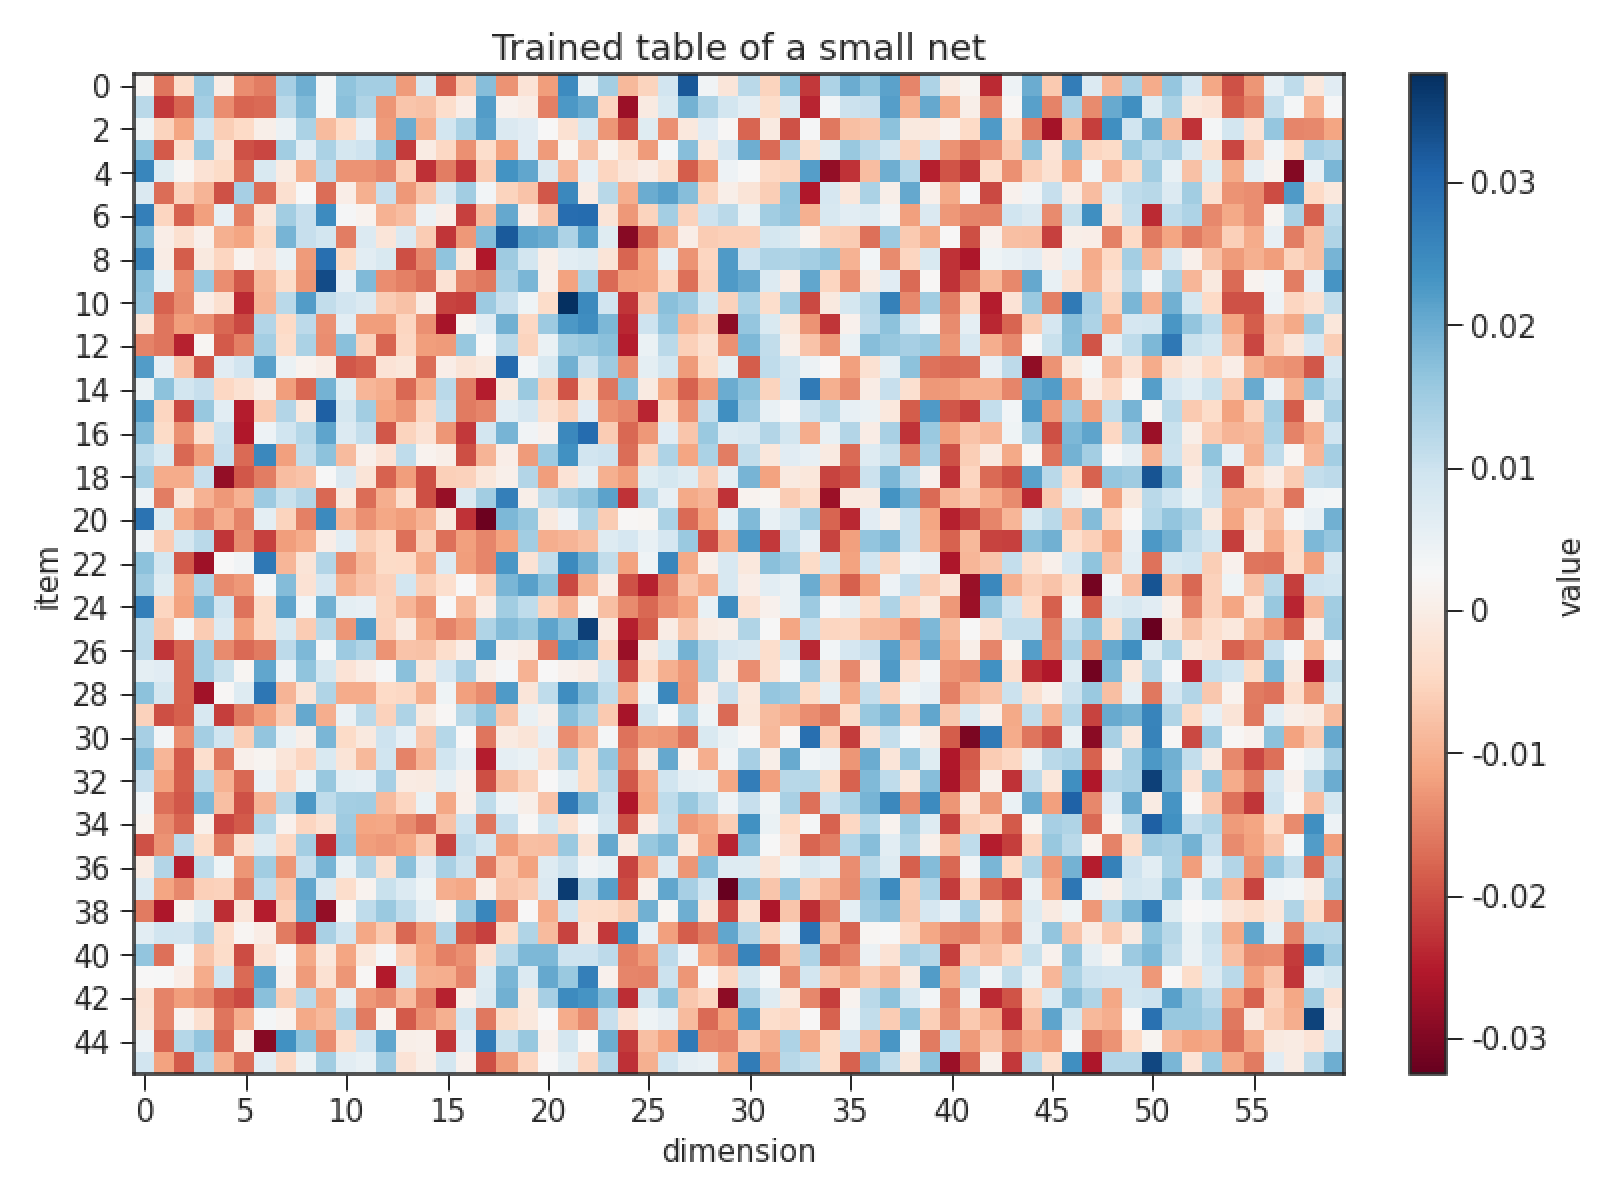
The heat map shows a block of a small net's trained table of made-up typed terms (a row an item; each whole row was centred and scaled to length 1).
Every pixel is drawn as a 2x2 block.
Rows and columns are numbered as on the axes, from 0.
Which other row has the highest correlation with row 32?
45
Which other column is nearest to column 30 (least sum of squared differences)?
51
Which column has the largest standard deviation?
50
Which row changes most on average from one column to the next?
36
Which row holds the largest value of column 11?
25
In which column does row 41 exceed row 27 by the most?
47
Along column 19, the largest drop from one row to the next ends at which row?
5
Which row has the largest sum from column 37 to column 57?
38
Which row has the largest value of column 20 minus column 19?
17
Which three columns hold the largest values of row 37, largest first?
21, 46, 37
